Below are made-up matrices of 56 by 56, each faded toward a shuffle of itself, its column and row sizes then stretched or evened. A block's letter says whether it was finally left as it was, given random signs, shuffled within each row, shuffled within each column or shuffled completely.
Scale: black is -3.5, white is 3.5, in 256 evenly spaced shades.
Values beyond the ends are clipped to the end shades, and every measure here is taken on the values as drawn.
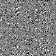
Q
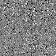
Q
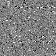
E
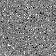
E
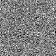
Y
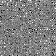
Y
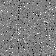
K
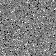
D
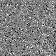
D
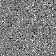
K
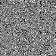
Q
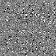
Y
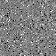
Y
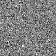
K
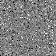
K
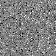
Q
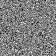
D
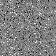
K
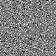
Y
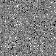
Q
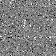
E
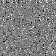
Y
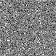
E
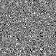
Y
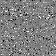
Q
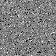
E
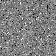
D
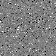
E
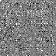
Y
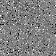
Q
